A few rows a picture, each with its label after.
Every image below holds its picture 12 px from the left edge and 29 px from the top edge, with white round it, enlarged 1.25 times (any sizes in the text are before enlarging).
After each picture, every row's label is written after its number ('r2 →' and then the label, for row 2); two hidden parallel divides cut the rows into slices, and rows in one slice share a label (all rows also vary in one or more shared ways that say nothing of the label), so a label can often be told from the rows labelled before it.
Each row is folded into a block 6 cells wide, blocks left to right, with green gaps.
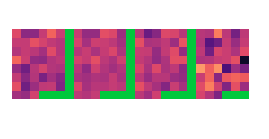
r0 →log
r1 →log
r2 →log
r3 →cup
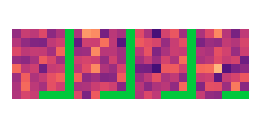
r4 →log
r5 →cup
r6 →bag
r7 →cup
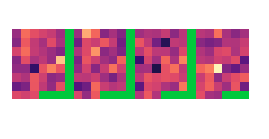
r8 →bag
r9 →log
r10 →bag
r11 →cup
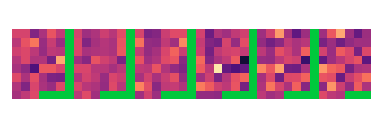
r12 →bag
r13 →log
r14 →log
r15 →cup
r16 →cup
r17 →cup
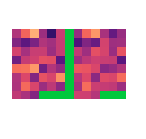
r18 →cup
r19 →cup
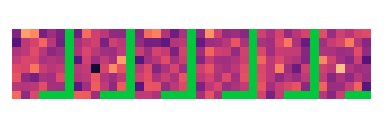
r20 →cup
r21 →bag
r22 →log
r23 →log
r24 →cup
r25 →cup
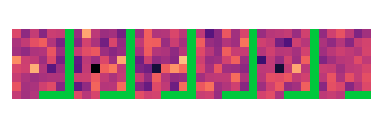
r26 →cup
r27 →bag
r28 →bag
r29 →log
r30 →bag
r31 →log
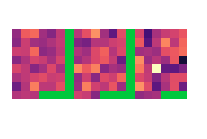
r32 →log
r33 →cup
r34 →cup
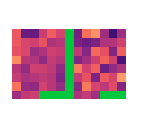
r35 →log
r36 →cup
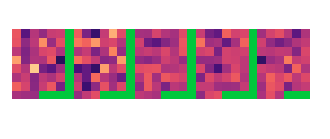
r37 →cup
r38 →bag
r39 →log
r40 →bag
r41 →log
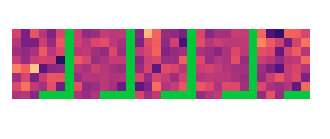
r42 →cup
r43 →log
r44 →log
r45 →log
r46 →bag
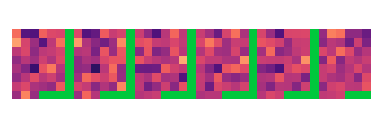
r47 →bag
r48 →bag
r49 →bag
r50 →bag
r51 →bag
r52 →log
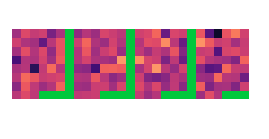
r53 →bag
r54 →bag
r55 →cup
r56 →bag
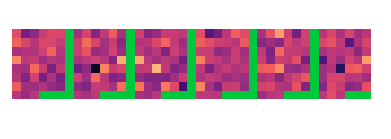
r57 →log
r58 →bag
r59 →cup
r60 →log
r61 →cup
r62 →bag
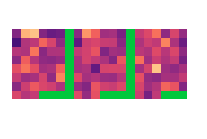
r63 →cup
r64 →log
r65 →cup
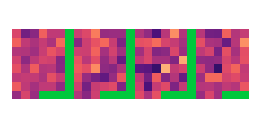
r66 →log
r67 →cup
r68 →bag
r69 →bag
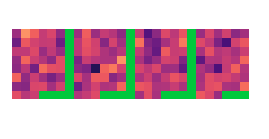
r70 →log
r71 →bag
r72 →log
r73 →bag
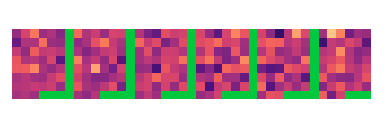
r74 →cup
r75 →cup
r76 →bag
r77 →bag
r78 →bag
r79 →cup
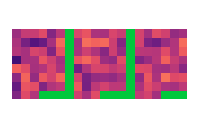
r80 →log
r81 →log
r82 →log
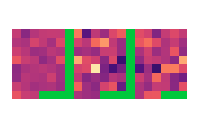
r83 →log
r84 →cup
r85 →bag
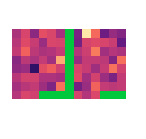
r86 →bag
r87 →log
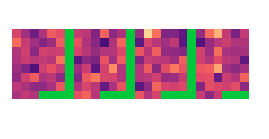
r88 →bag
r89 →bag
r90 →log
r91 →cup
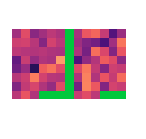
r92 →bag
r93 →log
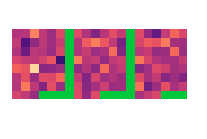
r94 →cup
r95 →log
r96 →log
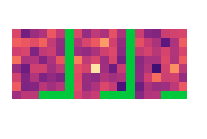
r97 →log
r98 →cup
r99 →bag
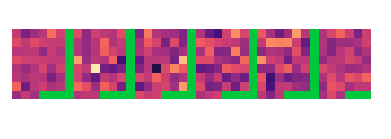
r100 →log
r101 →cup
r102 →bag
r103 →bag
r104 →log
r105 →log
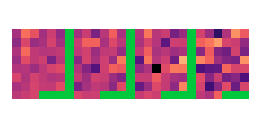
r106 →log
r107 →bag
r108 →bag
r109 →bag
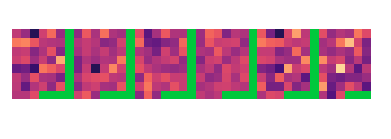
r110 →bag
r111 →bag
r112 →log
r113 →log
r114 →bag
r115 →cup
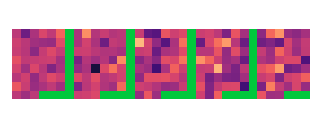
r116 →log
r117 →bag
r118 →bag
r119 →cup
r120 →cup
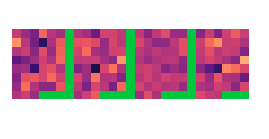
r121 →bag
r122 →bag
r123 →log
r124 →bag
